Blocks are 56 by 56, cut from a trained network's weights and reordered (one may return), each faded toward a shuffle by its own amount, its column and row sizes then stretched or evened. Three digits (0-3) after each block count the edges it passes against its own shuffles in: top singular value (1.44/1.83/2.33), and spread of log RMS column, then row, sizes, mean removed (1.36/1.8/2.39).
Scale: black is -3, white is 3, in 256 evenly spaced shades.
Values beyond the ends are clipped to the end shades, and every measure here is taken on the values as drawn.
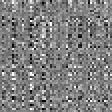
3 3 3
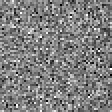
0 1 0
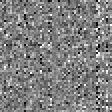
1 3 0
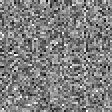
2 1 0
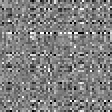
3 3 3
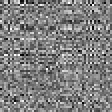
3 1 3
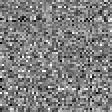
2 0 3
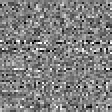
1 0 3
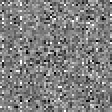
0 3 2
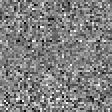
1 1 2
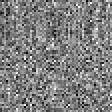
2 2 0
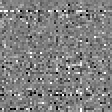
0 2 3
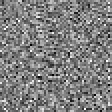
2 1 1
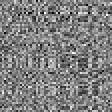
3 0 2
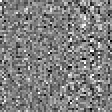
2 3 0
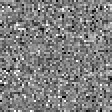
0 1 2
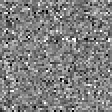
0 1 1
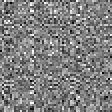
3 2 0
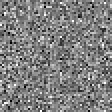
0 2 0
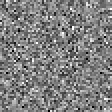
0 1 0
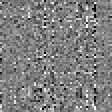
2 3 1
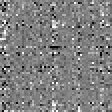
0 3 3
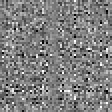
0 3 3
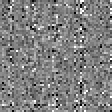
1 3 1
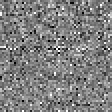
1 2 2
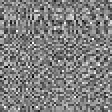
3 0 2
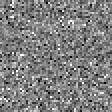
0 0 0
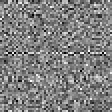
3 0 2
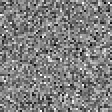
0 0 0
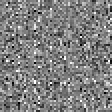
0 3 1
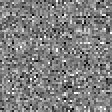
1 1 2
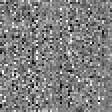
0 3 0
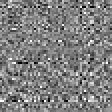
3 2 3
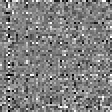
0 3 3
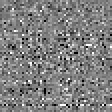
1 2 3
